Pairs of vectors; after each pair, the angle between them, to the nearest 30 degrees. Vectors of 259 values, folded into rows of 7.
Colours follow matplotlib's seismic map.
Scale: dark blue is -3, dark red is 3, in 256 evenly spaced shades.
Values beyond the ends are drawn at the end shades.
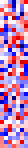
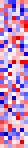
30 degrees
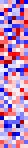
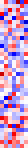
120 degrees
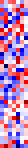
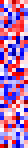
30 degrees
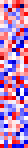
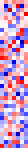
30 degrees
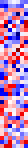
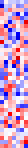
30 degrees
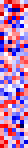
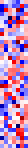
120 degrees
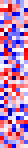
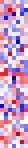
60 degrees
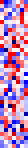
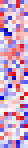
60 degrees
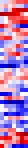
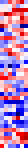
30 degrees
